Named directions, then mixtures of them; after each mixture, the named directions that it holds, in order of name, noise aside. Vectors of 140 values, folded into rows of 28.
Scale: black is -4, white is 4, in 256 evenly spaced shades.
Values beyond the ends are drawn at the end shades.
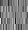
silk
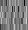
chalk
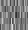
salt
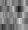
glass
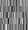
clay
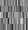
clay, glass, salt.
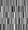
chalk, clay, silk.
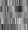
glass, silk.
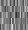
salt.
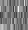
chalk, glass, salt.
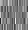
silk.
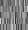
salt, silk.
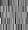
silk.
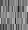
chalk, glass, silk.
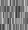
clay, glass, salt.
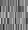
clay, glass, silk.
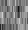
chalk, glass, salt.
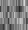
clay, glass.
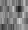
glass.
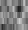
glass.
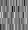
chalk, clay.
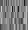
chalk.
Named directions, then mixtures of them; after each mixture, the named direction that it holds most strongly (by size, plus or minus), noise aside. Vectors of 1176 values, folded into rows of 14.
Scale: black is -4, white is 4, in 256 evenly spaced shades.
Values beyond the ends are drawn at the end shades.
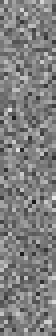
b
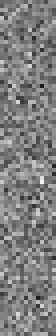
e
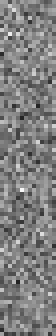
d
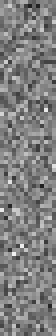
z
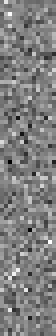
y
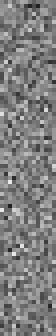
z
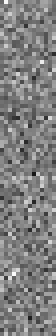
y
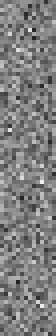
e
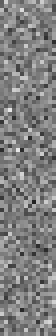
b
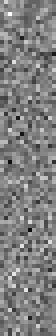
y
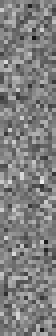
z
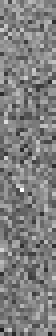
d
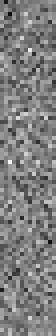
y
